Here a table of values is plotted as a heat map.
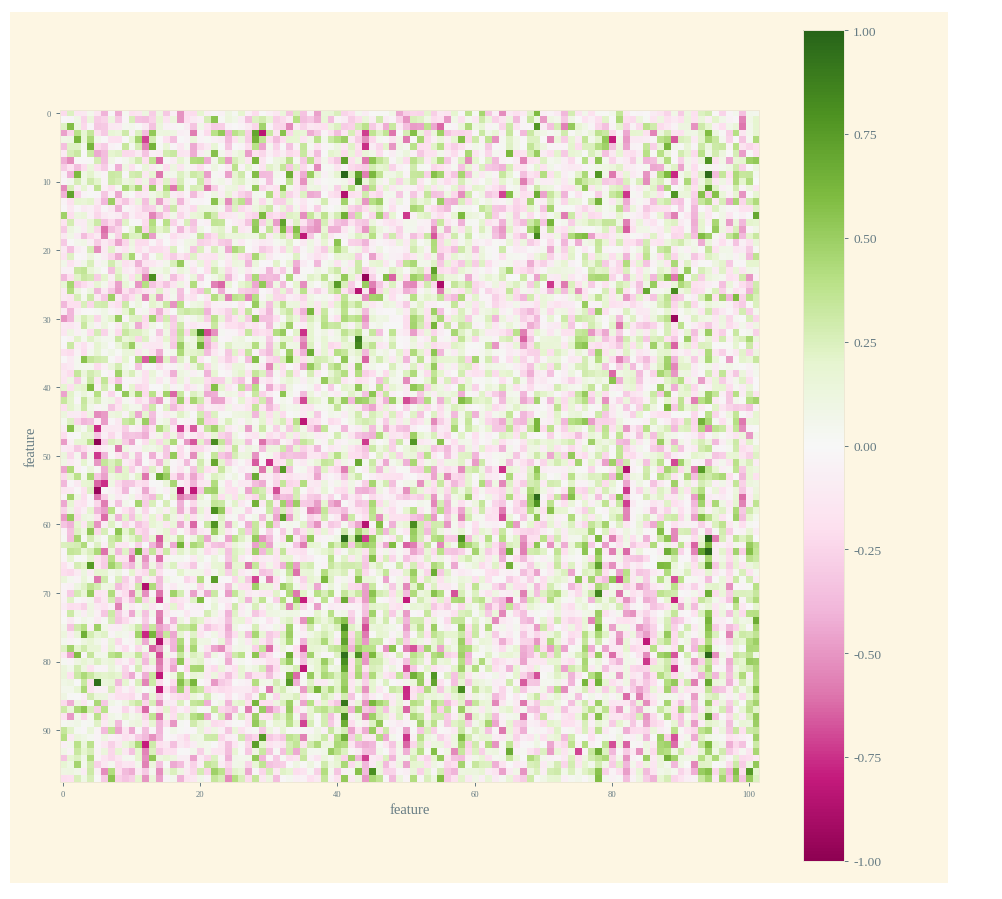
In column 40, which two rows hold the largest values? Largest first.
25, 19
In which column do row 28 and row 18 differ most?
69
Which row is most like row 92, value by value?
4
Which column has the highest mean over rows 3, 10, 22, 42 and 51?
43
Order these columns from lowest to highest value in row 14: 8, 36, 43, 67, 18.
8, 43, 67, 18, 36
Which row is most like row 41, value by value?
11
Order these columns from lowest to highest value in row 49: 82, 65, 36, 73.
82, 36, 73, 65
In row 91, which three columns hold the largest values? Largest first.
29, 41, 58
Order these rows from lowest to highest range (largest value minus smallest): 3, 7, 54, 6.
6, 54, 7, 3
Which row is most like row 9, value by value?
79
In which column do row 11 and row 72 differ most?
16
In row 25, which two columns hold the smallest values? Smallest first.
55, 71
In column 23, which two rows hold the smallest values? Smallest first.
25, 78
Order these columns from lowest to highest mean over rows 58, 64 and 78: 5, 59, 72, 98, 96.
5, 96, 59, 72, 98
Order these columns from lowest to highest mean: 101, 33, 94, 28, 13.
13, 33, 28, 101, 94
